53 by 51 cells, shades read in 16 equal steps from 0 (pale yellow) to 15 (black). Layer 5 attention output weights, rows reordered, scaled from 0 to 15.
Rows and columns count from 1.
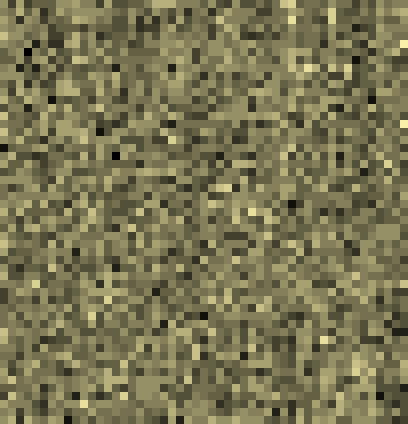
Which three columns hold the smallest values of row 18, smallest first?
22, 11, 3
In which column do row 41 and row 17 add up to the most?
13
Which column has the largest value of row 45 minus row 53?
31
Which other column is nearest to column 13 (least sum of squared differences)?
40
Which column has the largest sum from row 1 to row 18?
45
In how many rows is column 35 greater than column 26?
21
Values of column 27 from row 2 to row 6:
12 8 11 11 6
